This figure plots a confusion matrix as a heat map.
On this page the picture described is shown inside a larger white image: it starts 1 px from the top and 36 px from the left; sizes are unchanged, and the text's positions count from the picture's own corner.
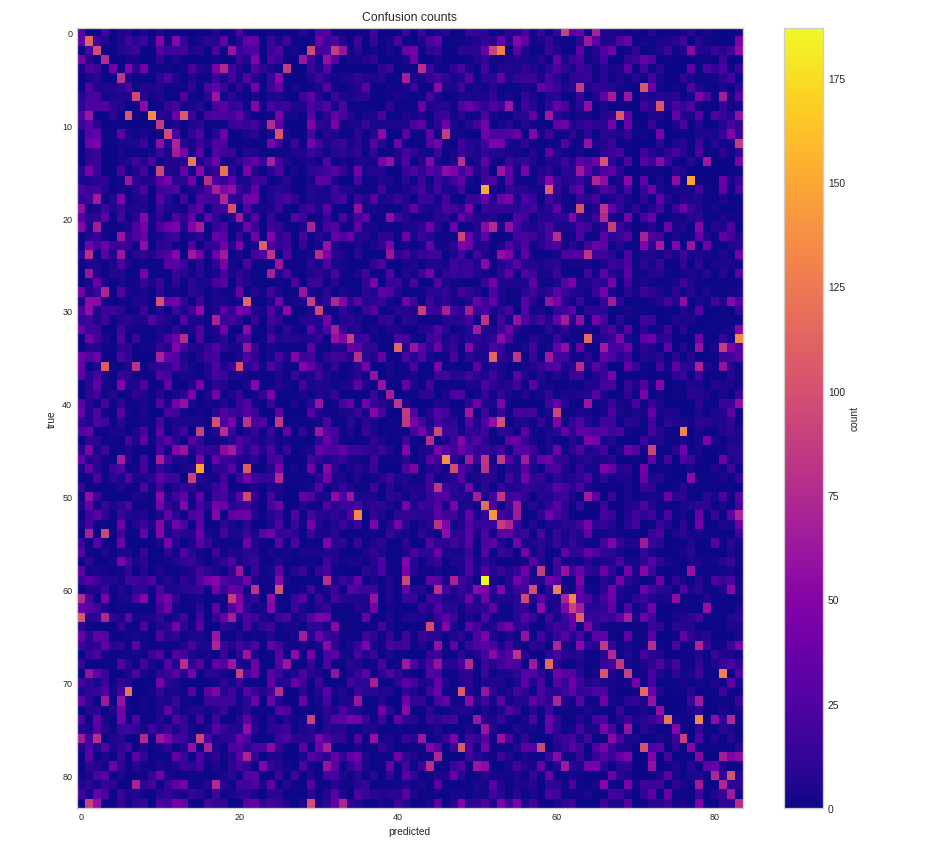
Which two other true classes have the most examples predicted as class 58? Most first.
77, 62
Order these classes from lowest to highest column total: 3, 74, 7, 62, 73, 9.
9, 74, 7, 73, 62, 3
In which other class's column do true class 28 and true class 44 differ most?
3
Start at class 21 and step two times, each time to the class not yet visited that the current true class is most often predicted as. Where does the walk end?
55
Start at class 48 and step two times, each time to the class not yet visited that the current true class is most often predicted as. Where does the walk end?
66
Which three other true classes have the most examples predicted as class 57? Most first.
60, 68, 11
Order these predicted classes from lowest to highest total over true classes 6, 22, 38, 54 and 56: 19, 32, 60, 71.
19, 32, 60, 71
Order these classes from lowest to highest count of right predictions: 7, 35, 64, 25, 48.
48, 64, 25, 35, 7
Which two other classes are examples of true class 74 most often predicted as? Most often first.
78, 29
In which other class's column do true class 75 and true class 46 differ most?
53
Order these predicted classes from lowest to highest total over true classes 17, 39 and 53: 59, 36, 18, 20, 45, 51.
36, 20, 18, 45, 59, 51
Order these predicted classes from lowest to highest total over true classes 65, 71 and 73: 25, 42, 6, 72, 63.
42, 63, 72, 25, 6
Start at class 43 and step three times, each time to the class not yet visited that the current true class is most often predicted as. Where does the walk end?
18
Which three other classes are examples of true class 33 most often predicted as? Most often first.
83, 64, 34
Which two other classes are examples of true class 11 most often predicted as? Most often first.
25, 46
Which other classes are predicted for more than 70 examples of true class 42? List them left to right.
17, 21, 25, 41, 53
